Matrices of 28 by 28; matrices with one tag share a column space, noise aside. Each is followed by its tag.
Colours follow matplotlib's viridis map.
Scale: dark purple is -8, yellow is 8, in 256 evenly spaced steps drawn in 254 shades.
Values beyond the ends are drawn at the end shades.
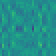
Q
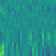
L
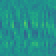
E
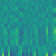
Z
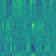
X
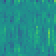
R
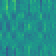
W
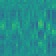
E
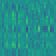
Q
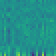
Z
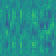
E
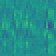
E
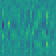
E
